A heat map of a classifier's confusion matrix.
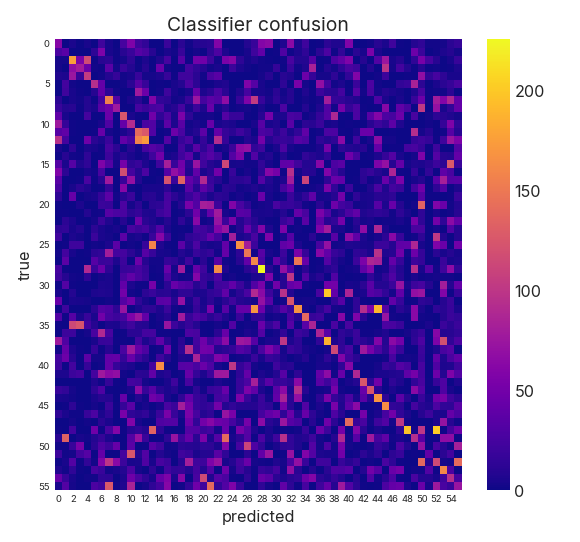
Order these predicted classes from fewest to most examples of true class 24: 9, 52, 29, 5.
5, 9, 29, 52
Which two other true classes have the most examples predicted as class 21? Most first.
55, 20
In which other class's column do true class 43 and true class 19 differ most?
33
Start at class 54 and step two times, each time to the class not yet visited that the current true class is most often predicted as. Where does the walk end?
50
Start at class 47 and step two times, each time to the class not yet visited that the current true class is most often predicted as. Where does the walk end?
14
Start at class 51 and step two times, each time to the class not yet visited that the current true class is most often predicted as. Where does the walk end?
0
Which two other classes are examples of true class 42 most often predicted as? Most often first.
27, 33
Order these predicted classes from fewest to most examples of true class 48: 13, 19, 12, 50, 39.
12, 19, 39, 50, 13
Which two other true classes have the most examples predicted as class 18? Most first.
38, 52
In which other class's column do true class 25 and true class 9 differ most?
13
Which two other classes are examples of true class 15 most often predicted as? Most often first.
54, 23
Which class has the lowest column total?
51
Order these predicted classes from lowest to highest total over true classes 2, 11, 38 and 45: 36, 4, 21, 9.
36, 9, 21, 4
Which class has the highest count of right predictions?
28
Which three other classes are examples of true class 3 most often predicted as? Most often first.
45, 35, 2
